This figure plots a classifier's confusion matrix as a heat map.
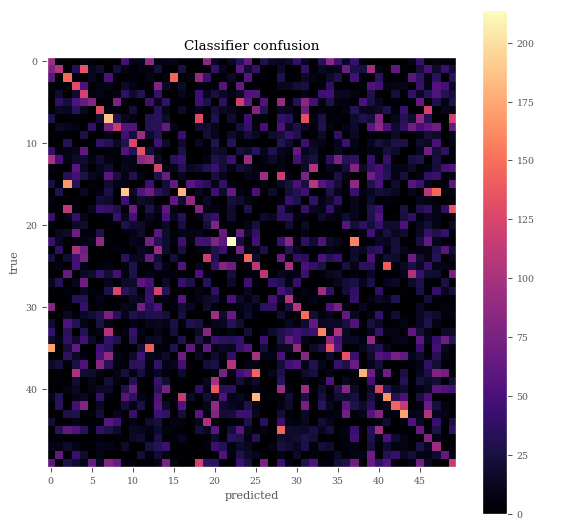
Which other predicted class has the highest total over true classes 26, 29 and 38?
25
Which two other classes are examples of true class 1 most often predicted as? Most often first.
4, 39
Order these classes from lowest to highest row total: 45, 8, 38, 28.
28, 45, 38, 8
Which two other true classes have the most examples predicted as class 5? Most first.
49, 8
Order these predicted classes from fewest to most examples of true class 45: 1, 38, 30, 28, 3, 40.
38, 30, 1, 3, 40, 28
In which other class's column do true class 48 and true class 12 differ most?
0
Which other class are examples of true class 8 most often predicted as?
40
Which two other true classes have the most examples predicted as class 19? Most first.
24, 44
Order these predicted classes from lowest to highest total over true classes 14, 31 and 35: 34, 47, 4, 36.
4, 36, 47, 34
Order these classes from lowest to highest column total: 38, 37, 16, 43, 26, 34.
38, 26, 43, 34, 16, 37
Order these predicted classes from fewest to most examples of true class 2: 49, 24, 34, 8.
8, 34, 49, 24
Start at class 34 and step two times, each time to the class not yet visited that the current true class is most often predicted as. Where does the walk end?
20
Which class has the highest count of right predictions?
22
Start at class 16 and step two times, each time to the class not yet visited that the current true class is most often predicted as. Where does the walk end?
11
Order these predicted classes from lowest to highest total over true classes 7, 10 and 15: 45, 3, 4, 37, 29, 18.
4, 3, 29, 37, 45, 18
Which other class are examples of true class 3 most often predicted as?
13
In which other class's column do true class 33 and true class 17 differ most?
7
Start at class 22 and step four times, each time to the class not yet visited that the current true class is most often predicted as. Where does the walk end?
41
